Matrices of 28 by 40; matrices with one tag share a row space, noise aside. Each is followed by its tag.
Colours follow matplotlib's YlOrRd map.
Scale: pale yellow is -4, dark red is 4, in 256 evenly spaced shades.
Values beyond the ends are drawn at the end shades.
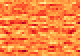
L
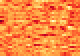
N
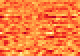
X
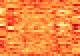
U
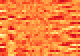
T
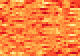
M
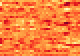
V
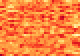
U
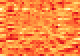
U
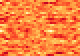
X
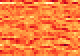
V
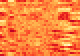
T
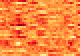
L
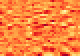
N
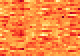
M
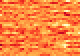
V
